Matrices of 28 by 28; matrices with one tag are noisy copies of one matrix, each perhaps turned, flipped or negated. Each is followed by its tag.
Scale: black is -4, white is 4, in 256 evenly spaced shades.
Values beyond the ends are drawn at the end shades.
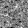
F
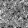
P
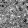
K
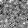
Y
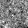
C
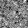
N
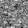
F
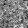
Y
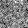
Y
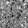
K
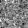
Y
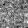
Y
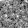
C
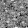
F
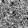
N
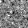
N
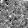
C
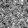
Y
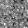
Y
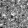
N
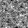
F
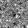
N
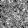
P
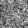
P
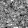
F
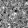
N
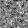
F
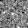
N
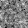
Y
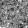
C
